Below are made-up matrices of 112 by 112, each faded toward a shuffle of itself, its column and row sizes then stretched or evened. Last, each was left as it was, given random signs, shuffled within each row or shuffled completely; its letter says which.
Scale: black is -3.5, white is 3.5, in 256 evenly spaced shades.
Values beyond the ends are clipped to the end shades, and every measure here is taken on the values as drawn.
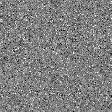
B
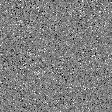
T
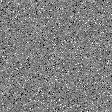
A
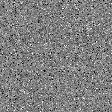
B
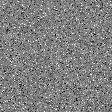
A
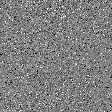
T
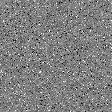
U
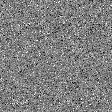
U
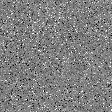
U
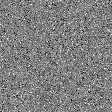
A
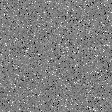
A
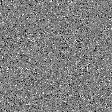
T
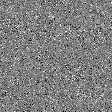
T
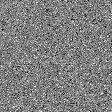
A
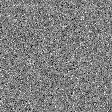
A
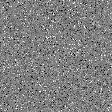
T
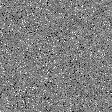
A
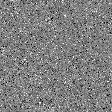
U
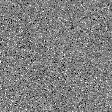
U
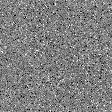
A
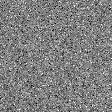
U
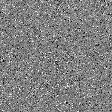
T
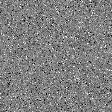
U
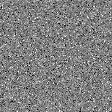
T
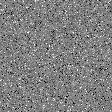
A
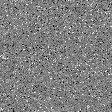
U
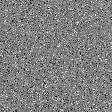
A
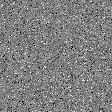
A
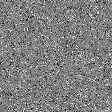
U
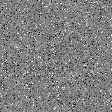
B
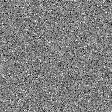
U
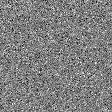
A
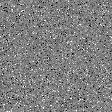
U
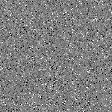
B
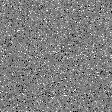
U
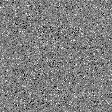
T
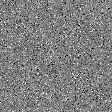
B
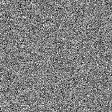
B
